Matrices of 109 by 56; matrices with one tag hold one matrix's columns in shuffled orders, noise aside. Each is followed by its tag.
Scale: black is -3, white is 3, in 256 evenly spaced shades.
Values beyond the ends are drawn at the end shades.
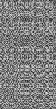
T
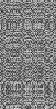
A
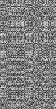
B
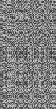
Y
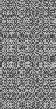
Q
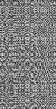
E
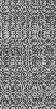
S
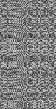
Q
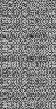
Q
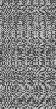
S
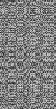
E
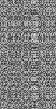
B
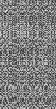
S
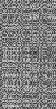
Y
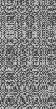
S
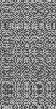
A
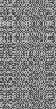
B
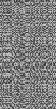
E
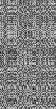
S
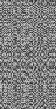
E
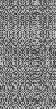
S
